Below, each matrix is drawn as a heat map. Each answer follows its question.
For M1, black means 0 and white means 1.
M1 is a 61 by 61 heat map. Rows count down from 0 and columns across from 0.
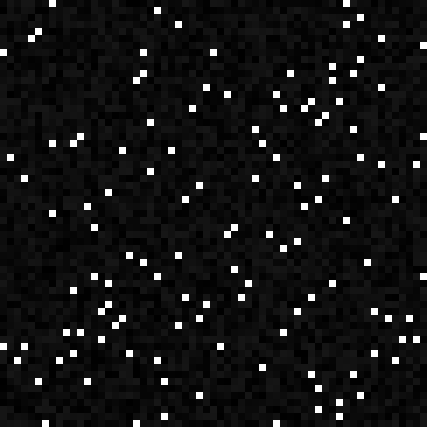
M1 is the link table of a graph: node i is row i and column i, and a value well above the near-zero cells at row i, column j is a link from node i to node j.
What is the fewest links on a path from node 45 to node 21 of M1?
2
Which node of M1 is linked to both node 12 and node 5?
node 54
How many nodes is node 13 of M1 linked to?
2
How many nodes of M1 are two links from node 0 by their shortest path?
4
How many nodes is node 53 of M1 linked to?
2
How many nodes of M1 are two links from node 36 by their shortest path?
3
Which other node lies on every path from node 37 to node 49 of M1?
node 20
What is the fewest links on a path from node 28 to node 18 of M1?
6
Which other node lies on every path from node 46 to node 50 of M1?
node 25
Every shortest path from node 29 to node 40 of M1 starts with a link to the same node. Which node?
node 43
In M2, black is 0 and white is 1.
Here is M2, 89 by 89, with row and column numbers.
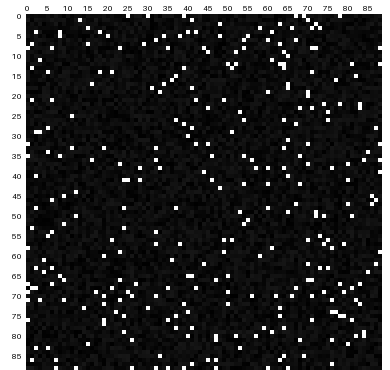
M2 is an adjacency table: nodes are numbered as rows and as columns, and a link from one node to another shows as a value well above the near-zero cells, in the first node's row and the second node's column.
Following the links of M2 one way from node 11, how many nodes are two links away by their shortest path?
7
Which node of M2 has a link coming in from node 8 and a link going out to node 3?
node 71
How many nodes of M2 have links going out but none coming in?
2
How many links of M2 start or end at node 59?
4
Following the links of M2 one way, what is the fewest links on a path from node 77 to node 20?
7
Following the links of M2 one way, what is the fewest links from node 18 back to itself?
6
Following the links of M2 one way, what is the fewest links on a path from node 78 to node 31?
4
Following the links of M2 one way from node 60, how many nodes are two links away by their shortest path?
5
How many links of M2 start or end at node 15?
5
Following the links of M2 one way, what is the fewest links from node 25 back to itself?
5
